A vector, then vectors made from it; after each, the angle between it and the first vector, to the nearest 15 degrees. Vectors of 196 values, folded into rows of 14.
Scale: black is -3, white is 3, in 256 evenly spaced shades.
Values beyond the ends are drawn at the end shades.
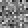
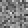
150 degrees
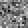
75 degrees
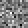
135 degrees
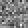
30 degrees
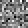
150 degrees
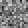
30 degrees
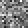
120 degrees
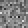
105 degrees
